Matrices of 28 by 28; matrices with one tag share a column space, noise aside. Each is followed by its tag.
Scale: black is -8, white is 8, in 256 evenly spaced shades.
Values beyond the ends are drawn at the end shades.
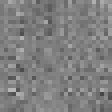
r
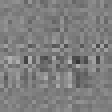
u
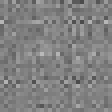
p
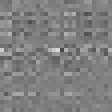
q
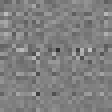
q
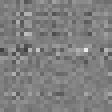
q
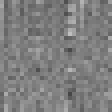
r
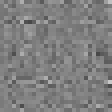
p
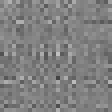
p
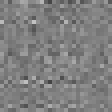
p
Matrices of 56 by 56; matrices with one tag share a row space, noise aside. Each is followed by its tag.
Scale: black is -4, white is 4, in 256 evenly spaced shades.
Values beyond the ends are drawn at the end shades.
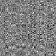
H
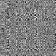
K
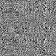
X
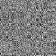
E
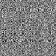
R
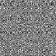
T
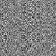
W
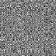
T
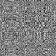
X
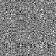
H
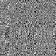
K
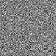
R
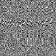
T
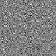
W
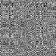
E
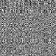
R
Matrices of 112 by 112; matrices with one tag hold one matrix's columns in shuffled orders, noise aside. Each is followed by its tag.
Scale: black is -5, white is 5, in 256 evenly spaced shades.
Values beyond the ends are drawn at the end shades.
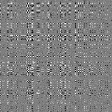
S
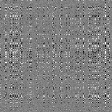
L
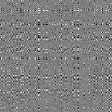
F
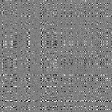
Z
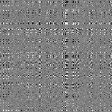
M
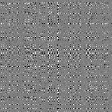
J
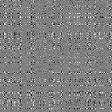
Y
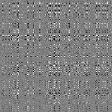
S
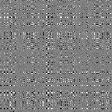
Y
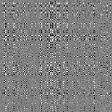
S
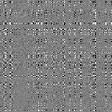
M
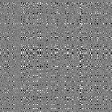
J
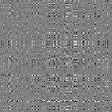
Z
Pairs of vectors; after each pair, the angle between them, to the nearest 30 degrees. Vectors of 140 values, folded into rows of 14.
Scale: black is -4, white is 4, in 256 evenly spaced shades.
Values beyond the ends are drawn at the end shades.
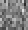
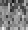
120 degrees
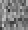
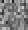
60 degrees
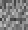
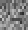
30 degrees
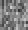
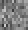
60 degrees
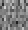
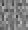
60 degrees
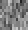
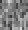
30 degrees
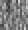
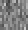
30 degrees
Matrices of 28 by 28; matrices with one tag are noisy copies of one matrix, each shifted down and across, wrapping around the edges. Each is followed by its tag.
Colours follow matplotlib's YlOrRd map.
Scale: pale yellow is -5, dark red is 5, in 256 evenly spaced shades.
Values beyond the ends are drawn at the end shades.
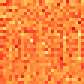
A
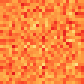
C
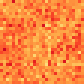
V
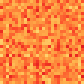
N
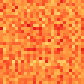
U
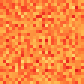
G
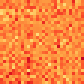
U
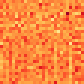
A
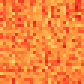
V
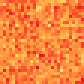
V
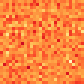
G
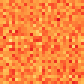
G
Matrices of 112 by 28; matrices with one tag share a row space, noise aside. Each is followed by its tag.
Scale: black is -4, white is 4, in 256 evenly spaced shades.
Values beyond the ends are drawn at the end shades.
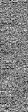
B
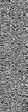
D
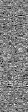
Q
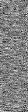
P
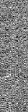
B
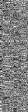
P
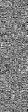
D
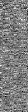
P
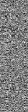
B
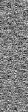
Q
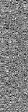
B
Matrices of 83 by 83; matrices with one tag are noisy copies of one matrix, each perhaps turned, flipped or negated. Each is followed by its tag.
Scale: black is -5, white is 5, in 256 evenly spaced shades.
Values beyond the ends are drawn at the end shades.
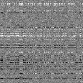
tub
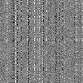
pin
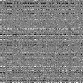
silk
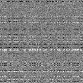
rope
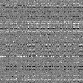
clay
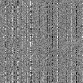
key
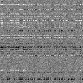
tub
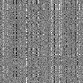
clay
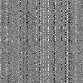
pin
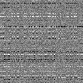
clay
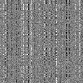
clay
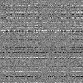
key
